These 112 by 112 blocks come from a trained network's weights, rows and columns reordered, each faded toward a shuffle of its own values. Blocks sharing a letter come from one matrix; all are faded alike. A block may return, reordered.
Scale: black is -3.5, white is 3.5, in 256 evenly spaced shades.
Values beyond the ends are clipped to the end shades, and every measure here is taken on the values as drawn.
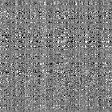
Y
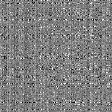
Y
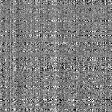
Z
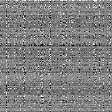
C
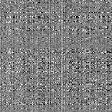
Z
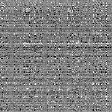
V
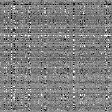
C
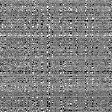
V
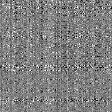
Y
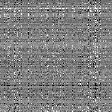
C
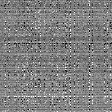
C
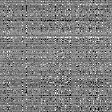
V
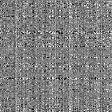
Z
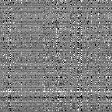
C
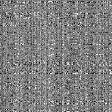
Z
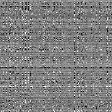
V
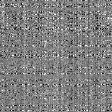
Y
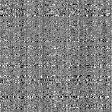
Y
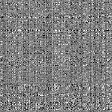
Z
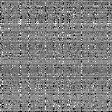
V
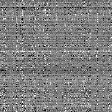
V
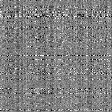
Y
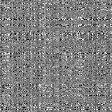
Y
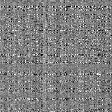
Y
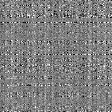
Y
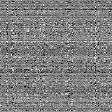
V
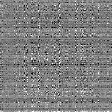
V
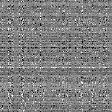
V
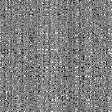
Y
